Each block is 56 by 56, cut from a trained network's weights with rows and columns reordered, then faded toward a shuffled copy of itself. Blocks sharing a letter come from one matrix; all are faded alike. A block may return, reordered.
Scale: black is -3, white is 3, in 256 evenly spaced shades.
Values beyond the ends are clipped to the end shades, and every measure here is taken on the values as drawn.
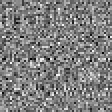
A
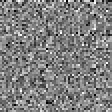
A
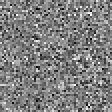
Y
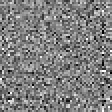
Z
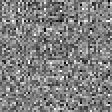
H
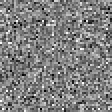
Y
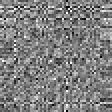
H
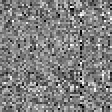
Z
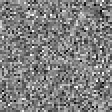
Y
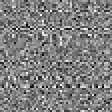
H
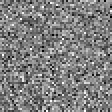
Y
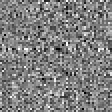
A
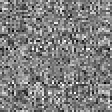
A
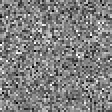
Y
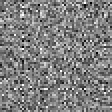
Z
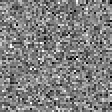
Y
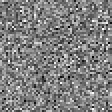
Y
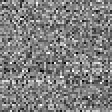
A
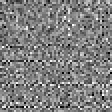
H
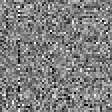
Z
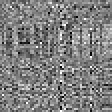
H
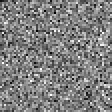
Y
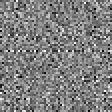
A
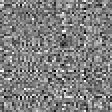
H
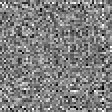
Z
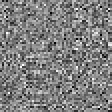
Z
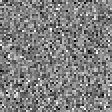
Y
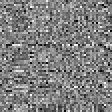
H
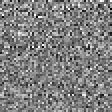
A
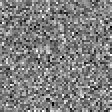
Y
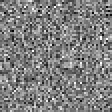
Z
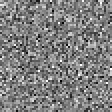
Y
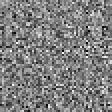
Z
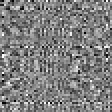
H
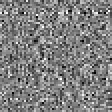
A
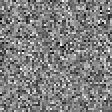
Y
